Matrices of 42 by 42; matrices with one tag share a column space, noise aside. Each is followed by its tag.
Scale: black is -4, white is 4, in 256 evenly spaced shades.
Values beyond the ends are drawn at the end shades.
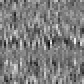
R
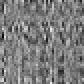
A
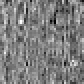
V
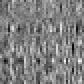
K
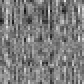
V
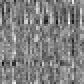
V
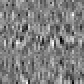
R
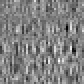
K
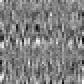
R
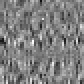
R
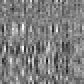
K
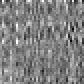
A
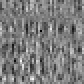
K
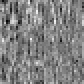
V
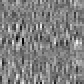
R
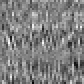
R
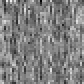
V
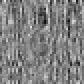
V
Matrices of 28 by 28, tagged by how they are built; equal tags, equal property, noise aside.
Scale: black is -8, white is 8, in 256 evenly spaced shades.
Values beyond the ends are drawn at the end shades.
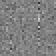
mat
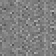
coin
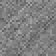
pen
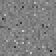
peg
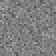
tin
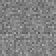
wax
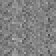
coin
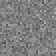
tin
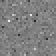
peg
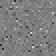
peg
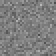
tin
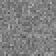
tin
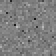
peg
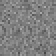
wax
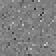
peg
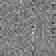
mat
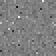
peg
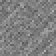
pen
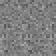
wax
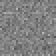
wax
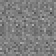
wax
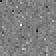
peg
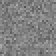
tin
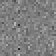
mat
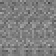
wax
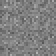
coin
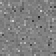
peg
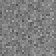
coin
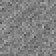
pen
